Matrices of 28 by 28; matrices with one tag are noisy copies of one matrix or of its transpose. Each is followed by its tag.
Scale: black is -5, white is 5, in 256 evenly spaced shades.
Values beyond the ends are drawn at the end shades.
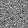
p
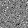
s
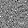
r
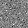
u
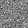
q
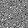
p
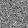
u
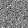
s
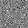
p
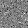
u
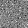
q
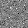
p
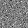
u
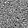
q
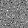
p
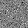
p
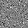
p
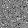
s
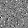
r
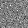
s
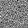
r
